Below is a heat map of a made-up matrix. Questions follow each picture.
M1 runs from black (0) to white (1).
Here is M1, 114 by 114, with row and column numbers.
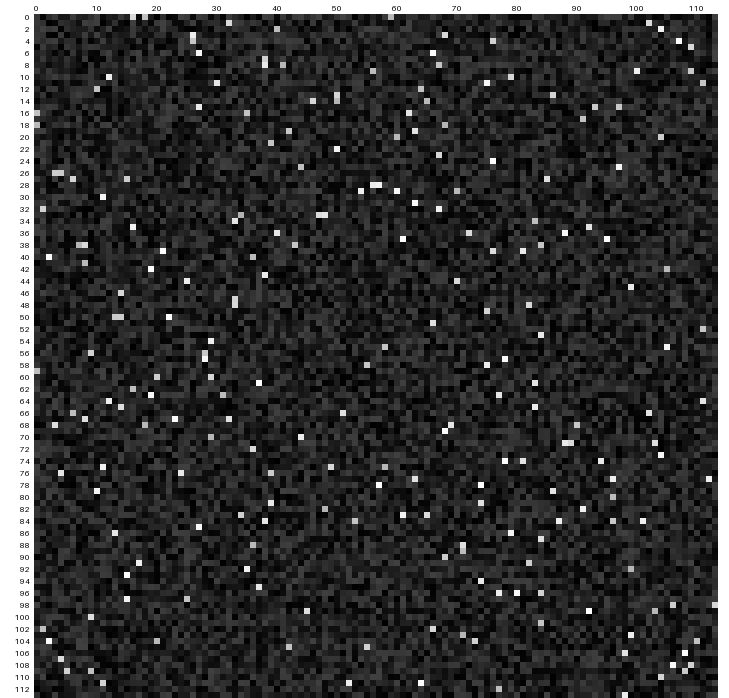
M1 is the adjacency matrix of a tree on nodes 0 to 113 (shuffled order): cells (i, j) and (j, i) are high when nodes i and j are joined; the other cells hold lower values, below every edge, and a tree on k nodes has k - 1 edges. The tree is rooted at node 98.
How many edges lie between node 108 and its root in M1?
2
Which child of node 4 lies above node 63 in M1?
26
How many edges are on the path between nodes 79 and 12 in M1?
2
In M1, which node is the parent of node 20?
104
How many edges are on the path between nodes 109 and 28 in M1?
3
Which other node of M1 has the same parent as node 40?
72
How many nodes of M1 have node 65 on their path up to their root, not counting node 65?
11
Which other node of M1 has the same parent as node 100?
56
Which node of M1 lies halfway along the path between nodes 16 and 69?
18
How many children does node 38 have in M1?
3
